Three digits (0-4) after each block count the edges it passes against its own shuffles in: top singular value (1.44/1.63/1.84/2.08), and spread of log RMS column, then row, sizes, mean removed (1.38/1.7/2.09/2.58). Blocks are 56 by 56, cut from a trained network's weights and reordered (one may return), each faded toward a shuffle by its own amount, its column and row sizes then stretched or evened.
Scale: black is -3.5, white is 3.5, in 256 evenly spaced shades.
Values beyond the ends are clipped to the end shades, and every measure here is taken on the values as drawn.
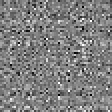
3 3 2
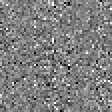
1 3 0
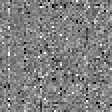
0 3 0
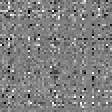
0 4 4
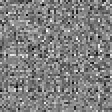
3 1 1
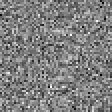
2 0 0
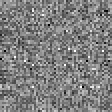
2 0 0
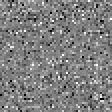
0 1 2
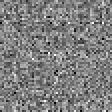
2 0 1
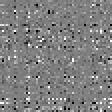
0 4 4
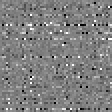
2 2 4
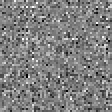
1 2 1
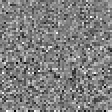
2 0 2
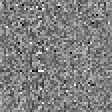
1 2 1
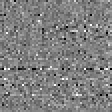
1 0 3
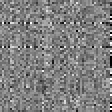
4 3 1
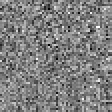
2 1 1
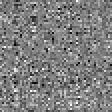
2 3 0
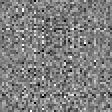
2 3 1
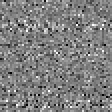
1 0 3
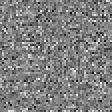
2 1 1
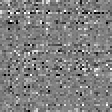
3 4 4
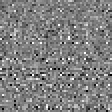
2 1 4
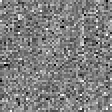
1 1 0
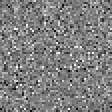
0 0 1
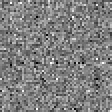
0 1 1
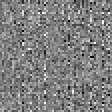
1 4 1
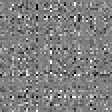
1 4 4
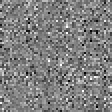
2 3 1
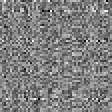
4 1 3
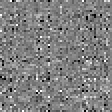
0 3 3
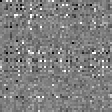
2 2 3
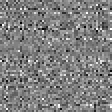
3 1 4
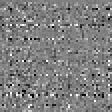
1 3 4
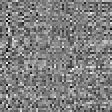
4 3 0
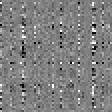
2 4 2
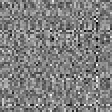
4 1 2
